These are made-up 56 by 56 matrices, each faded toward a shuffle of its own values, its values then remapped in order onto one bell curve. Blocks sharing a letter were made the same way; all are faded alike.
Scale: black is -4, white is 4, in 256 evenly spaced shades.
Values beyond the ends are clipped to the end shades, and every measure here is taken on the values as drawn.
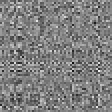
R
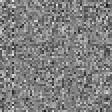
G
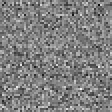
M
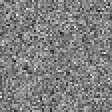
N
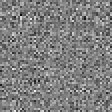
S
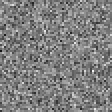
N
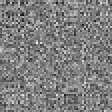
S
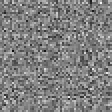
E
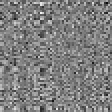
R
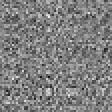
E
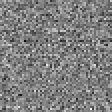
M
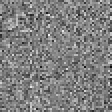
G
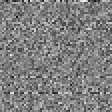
M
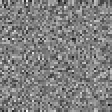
S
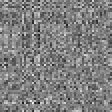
R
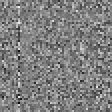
G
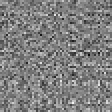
S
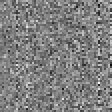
G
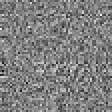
S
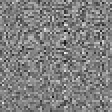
S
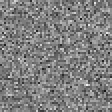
N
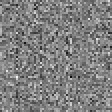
G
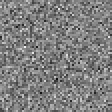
N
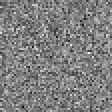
N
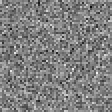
N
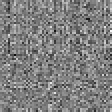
S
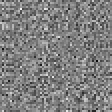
E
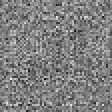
E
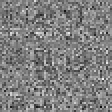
E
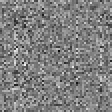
G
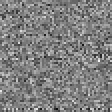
M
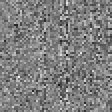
G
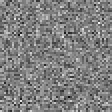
E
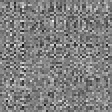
R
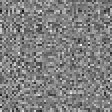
S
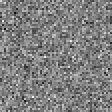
N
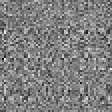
S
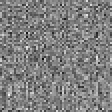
E
